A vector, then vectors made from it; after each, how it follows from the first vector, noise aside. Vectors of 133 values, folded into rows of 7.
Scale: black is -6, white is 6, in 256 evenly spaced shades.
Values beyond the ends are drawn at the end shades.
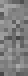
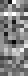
wrapped around, negated, scaled up.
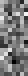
wrapped around, negated, scaled up.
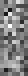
wrapped around, negated, scaled up.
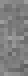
reversed, negated, shrunk.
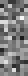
wrapped around, negated, scaled up.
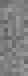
reversed, shrunk.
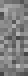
copied.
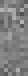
wrapped around, negated, partly zeroed.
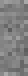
reversed, negated, shrunk.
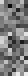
wrapped around, negated, scaled up.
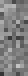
copied.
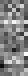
wrapped around, negated, scaled up.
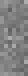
reversed, negated, shrunk.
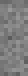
reversed, shrunk.
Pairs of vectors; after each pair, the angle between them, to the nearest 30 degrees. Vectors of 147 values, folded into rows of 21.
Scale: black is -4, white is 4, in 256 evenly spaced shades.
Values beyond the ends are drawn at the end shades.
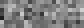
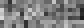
150 degrees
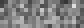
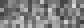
30 degrees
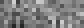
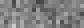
150 degrees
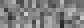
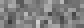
60 degrees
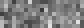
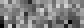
120 degrees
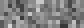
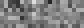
60 degrees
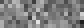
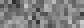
150 degrees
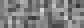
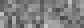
120 degrees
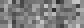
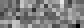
120 degrees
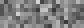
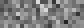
30 degrees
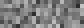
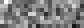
120 degrees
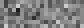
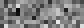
30 degrees
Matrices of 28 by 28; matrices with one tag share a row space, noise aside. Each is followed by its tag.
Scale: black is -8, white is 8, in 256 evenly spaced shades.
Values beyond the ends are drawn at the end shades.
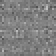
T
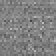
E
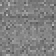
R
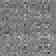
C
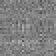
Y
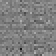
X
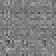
R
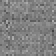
R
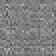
R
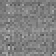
R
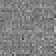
Y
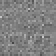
E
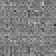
E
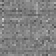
T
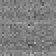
E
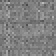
R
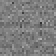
Y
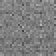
Y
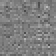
C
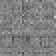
Y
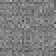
Y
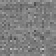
E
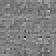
C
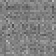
R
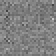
R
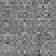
C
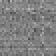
E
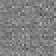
Y
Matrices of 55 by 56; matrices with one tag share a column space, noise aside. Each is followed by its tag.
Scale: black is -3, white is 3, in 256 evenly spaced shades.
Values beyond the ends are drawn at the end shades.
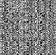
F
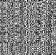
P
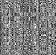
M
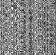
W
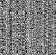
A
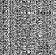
A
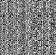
F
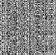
W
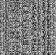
W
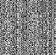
F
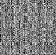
M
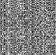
W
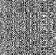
F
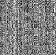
M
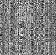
M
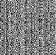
F
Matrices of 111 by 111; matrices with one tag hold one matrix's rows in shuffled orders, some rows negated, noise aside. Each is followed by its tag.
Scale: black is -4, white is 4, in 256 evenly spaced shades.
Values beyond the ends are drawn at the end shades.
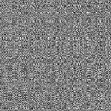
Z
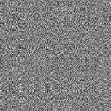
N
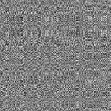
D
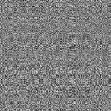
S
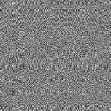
N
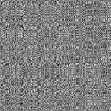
D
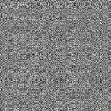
S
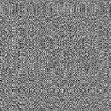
N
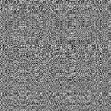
S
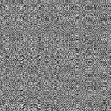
D
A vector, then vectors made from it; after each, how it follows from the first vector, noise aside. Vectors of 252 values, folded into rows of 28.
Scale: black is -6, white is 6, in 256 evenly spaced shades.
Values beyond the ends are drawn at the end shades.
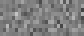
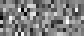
reversed, scaled up.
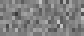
negated.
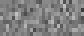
copied.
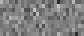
wrapped around, negated.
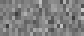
negated.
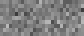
sign-scrambled.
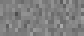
negated, shrunk.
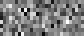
reversed, scaled up.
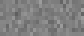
negated, shrunk.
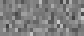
negated.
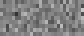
negated.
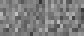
sign-scrambled.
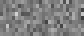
copied.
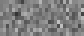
negated.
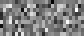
reversed, scaled up.
